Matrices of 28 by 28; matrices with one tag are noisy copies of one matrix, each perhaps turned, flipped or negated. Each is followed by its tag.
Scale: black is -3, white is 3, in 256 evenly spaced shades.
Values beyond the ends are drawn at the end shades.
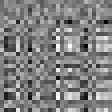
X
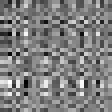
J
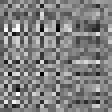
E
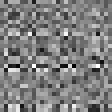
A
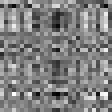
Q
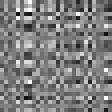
J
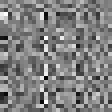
A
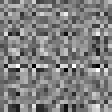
A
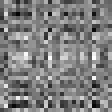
Q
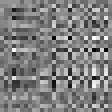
E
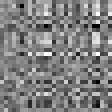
X
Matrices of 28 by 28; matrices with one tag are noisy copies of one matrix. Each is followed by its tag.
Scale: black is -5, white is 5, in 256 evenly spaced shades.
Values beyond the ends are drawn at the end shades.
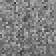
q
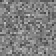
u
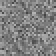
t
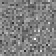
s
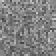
q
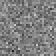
t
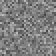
t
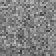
q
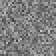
t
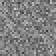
t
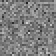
u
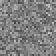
t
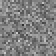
t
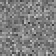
u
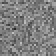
s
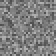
u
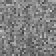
q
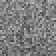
q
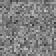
u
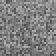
q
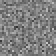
s
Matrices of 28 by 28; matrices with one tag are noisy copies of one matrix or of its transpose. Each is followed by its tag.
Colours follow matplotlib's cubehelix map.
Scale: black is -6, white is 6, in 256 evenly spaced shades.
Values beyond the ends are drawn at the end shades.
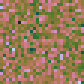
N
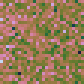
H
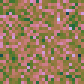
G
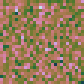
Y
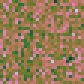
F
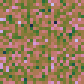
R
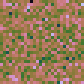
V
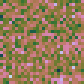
F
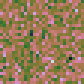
F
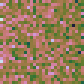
H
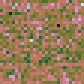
V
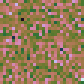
N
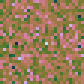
G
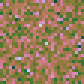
G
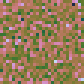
N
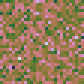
G
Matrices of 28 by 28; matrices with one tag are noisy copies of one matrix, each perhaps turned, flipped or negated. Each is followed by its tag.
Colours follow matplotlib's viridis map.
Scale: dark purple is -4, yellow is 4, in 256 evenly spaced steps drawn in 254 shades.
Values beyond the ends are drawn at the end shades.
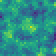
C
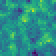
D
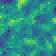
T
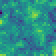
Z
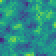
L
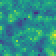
D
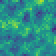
L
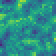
T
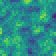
L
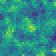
C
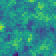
L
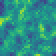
T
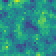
C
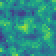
C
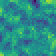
T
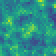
C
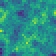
Z
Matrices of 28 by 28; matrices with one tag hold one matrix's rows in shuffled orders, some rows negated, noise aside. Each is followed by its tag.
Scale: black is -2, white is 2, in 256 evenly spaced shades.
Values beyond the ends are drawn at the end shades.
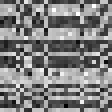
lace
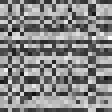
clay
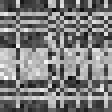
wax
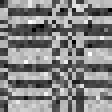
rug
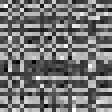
clay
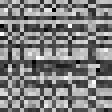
clay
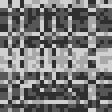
clay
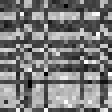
lace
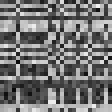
wax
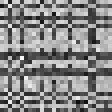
clay
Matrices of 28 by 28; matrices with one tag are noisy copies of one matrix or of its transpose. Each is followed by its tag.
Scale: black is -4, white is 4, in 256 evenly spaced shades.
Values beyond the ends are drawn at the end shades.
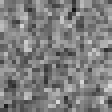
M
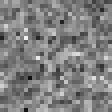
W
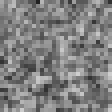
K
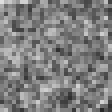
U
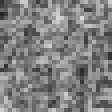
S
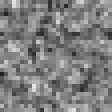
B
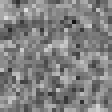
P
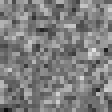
M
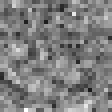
B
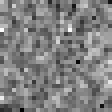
M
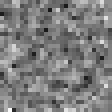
B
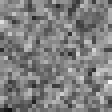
M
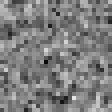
P
